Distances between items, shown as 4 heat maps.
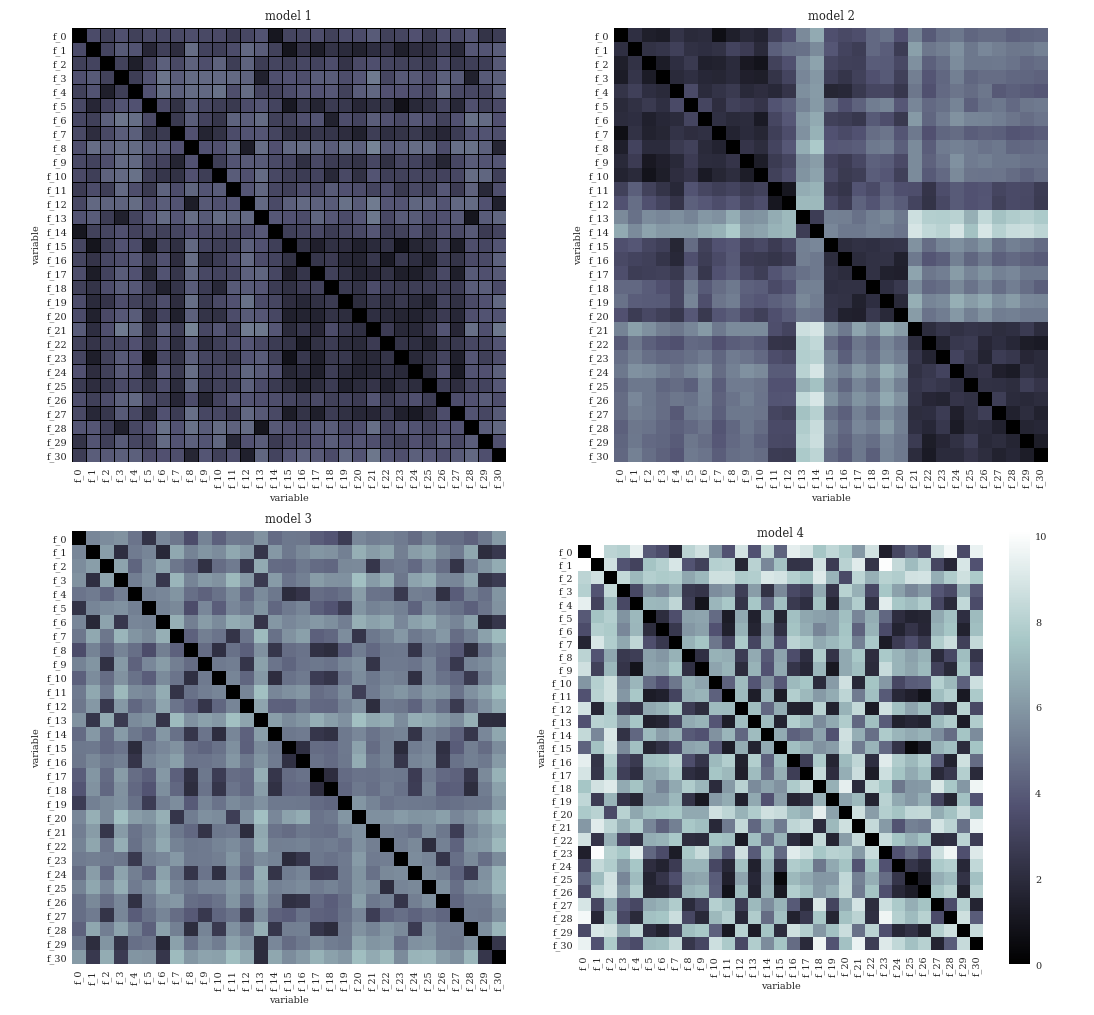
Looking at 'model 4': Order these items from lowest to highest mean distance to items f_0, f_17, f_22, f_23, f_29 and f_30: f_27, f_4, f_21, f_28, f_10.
f_27, f_4, f_28, f_10, f_21
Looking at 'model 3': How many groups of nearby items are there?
7
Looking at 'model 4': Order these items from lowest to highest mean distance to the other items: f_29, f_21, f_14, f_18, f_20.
f_29, f_14, f_21, f_18, f_20
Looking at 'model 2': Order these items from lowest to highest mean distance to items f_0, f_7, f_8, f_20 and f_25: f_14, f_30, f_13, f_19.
f_30, f_19, f_13, f_14
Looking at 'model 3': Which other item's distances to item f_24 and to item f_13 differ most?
f_30
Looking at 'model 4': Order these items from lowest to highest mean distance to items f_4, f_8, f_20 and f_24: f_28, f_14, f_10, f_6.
f_28, f_6, f_14, f_10
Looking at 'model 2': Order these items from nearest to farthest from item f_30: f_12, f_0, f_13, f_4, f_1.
f_12, f_4, f_0, f_1, f_13
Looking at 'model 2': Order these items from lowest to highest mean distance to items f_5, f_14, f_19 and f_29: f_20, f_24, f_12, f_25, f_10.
f_20, f_10, f_12, f_25, f_24
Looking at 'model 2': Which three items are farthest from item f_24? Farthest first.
f_14, f_13, f_19
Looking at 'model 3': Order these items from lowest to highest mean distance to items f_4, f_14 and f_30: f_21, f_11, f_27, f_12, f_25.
f_27, f_12, f_21, f_25, f_11
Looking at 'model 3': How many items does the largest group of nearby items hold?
7
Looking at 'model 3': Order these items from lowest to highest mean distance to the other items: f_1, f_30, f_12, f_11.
f_12, f_1, f_11, f_30
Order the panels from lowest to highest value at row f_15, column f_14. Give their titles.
model 1, model 3, model 2, model 4
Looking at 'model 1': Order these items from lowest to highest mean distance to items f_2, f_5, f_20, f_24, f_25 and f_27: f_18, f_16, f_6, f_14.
f_16, f_18, f_14, f_6
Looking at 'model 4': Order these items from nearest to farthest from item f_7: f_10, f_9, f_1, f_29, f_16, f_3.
f_29, f_10, f_3, f_9, f_16, f_1
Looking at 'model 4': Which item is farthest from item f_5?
f_2
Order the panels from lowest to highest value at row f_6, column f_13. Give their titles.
model 4, model 3, model 1, model 2
